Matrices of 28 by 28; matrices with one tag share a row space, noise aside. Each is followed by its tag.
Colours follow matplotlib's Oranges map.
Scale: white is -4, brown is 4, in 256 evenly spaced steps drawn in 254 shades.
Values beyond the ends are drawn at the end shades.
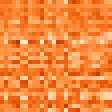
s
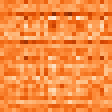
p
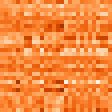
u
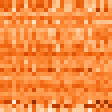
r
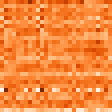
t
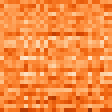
p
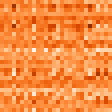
r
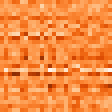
s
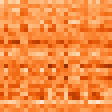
s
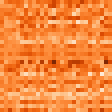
p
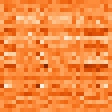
t
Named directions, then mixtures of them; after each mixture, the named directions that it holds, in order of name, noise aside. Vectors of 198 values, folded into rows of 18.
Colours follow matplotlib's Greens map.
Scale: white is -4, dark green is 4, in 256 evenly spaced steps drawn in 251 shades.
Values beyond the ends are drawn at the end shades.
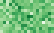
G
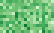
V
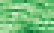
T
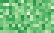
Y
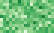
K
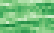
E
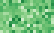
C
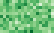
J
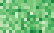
G, T, V.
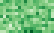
G, J, T.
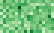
G, J, V.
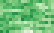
C, E, T.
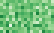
C, V, Y.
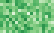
J, V, Y.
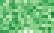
J, T.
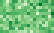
J.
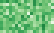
V, Y.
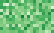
Y.
